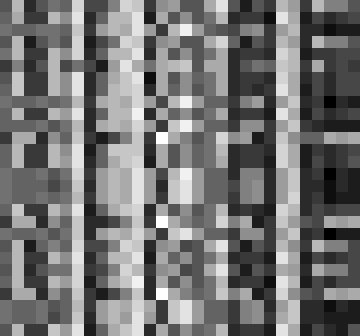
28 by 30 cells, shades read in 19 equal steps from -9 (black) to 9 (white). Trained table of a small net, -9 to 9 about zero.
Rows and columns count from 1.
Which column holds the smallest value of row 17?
28
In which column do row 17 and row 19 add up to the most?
12
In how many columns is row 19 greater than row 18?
14
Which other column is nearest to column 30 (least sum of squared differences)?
29
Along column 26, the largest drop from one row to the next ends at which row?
13
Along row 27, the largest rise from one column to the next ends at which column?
15
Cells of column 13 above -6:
15
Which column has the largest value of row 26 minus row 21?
16
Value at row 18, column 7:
7
